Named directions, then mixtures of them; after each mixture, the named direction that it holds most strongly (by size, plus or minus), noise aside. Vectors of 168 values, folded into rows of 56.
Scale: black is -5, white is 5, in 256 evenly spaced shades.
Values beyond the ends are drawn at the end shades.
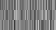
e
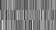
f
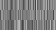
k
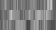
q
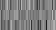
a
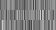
f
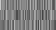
e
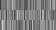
f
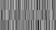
e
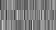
f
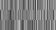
k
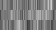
q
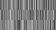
k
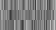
k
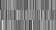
f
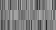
a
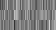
e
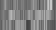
q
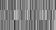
e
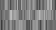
q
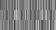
e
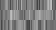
q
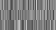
k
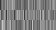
f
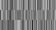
k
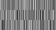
f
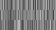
k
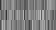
f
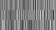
k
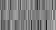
a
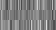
a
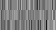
a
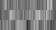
q
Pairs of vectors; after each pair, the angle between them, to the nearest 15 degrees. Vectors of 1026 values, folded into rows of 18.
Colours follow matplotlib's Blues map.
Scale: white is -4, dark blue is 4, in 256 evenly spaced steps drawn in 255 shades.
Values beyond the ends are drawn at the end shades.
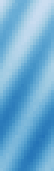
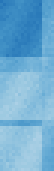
135 degrees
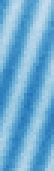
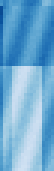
75 degrees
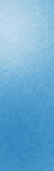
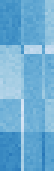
90 degrees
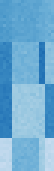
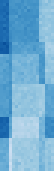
45 degrees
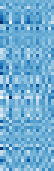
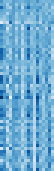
135 degrees
